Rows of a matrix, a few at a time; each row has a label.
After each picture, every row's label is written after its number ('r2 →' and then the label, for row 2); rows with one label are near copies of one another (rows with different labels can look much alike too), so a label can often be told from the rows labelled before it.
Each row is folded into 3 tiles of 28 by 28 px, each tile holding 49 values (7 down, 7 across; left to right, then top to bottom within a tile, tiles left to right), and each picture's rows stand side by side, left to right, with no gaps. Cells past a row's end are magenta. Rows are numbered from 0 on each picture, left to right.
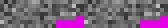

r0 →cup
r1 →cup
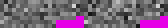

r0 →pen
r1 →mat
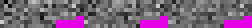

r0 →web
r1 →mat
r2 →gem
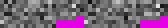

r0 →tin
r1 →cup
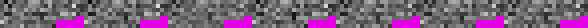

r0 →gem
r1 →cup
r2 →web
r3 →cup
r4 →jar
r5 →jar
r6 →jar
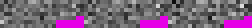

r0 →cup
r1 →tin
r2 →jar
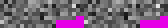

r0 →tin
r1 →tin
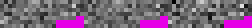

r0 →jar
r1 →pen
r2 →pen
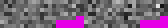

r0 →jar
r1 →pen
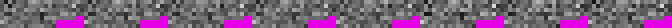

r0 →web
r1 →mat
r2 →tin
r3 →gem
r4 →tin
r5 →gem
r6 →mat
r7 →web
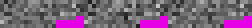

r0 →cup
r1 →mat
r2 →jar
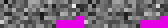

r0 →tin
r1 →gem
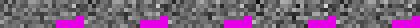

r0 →pen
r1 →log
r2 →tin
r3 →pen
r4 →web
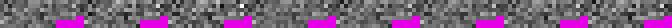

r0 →log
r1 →mat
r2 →tin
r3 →gem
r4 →web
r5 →gem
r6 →tin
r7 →pen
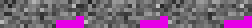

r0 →jar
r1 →pen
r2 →web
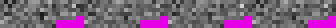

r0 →log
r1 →jar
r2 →tin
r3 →web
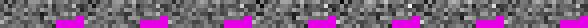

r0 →log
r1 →log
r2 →cup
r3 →log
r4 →tin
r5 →tin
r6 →jar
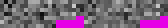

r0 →log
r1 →gem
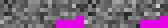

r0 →log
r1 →gem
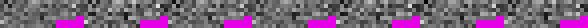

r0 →web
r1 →tin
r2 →web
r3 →pen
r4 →cup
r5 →cup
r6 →log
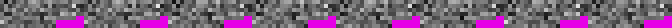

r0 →cup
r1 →pen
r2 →log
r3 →log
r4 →mat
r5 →pen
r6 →gem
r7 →log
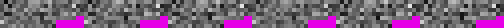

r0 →mat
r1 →cup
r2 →tin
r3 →cup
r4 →tin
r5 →pen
